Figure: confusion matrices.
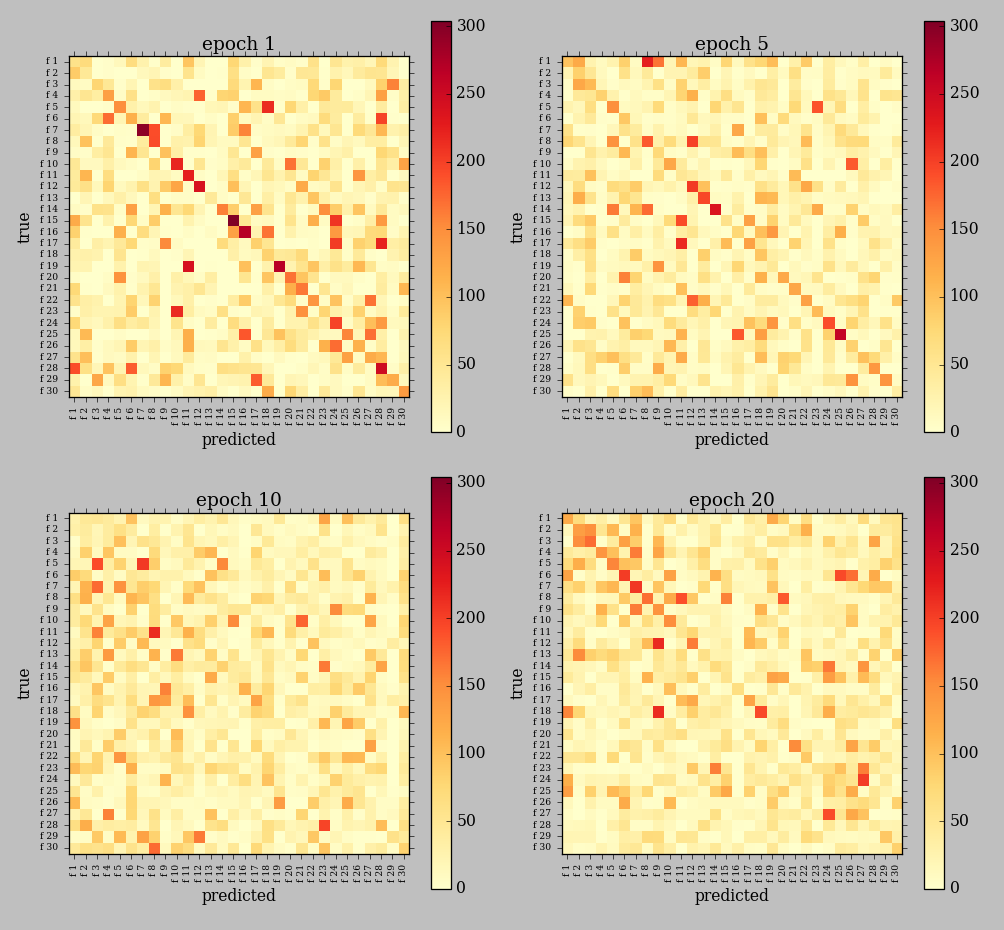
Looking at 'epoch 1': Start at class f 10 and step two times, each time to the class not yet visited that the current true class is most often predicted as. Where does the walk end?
f 5
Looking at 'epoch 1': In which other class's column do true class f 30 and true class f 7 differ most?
f 8
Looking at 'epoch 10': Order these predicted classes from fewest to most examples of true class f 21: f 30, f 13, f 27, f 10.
f 30, f 13, f 10, f 27
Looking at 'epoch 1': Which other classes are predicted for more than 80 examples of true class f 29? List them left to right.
f 3, f 9, f 17, f 28
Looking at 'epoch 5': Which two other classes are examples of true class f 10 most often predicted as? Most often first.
f 26, f 18
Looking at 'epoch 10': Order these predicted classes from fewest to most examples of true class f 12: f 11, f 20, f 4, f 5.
f 4, f 20, f 11, f 5
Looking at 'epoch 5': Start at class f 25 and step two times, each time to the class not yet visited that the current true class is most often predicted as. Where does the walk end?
f 19
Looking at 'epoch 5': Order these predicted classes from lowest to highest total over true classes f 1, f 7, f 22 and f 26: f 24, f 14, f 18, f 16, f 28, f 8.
f 28, f 14, f 24, f 16, f 18, f 8
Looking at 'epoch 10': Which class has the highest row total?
f 11
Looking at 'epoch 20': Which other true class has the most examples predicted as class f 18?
f 9
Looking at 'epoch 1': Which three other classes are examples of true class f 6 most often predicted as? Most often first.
f 28, f 4, f 9
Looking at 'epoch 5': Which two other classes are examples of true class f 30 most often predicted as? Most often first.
f 8, f 7
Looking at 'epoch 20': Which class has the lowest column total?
f 16
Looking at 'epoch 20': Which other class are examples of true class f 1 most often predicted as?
f 19
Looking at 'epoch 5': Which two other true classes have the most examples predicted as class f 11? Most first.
f 17, f 15
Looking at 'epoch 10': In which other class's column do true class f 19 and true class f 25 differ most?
f 1
